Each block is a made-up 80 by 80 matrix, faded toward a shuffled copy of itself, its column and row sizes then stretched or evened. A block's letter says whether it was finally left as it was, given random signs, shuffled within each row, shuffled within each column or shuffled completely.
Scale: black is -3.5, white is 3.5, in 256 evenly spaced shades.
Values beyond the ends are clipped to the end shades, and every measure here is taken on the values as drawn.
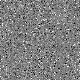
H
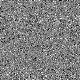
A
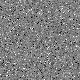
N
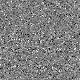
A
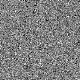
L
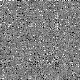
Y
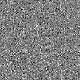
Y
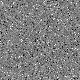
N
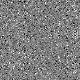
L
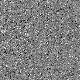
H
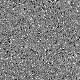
N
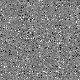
L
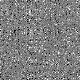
Y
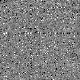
Y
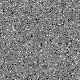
N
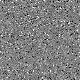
A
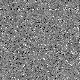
A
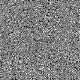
Y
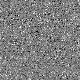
A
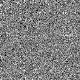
L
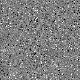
Y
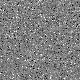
N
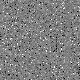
H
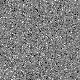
H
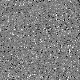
A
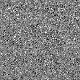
L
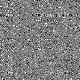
Y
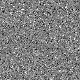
A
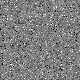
N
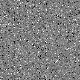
H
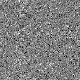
Y
